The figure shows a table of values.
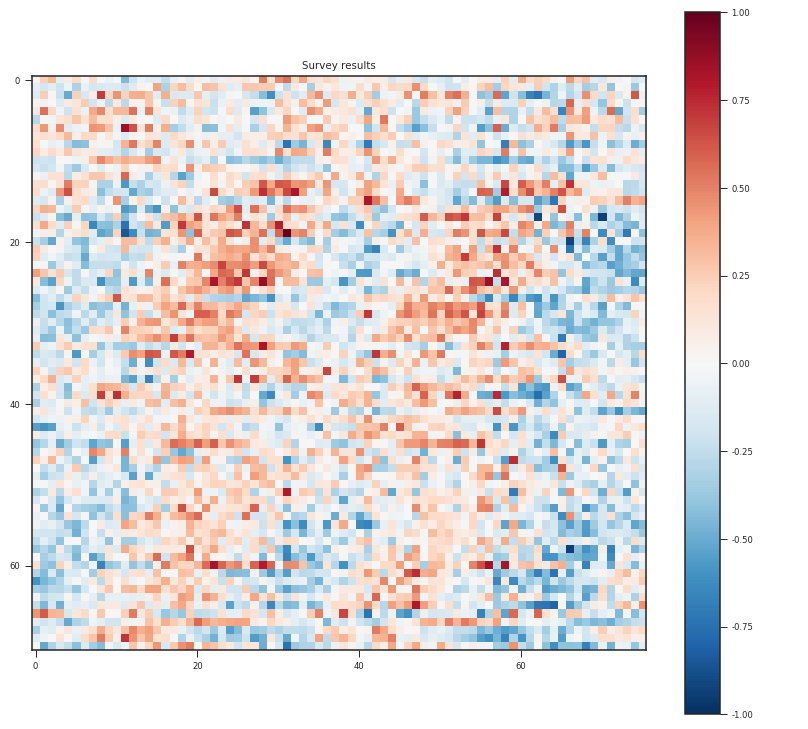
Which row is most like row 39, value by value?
2
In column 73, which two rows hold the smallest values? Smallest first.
19, 51
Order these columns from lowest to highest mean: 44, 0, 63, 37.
63, 0, 37, 44
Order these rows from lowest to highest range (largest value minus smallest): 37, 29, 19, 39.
29, 37, 39, 19
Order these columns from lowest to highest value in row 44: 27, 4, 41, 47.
4, 27, 47, 41
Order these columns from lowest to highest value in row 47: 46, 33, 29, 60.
60, 33, 46, 29
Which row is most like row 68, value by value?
10
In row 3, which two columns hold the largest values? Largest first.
66, 36
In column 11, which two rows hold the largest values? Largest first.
6, 69
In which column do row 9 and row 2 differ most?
58
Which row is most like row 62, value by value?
43
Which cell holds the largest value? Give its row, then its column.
19, 31
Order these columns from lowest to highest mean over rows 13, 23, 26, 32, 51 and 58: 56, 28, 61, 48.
48, 61, 56, 28
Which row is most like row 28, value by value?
45
